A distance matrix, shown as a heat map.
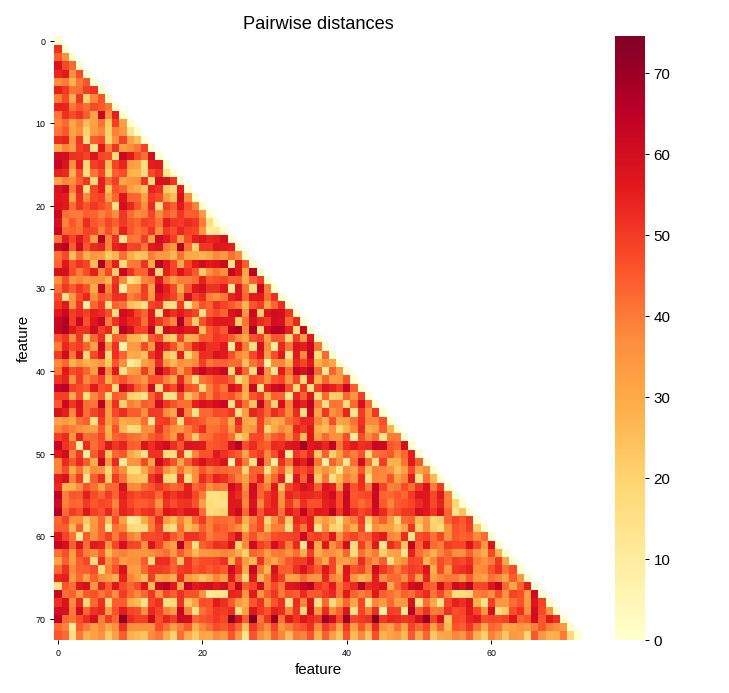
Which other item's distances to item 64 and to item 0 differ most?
6
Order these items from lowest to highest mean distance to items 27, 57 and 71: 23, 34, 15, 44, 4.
23, 44, 4, 15, 34
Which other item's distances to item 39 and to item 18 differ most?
29
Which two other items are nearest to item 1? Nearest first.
31, 54
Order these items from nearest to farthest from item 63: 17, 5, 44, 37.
5, 17, 37, 44
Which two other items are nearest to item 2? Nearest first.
71, 72
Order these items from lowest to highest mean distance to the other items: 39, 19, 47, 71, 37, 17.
39, 47, 71, 19, 37, 17
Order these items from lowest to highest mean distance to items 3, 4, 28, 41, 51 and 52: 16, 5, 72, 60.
72, 16, 60, 5
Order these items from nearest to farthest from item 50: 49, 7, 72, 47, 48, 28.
7, 72, 47, 48, 28, 49
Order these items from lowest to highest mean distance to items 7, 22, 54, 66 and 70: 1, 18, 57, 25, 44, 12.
1, 12, 57, 18, 25, 44
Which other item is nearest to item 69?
45
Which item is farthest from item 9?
70
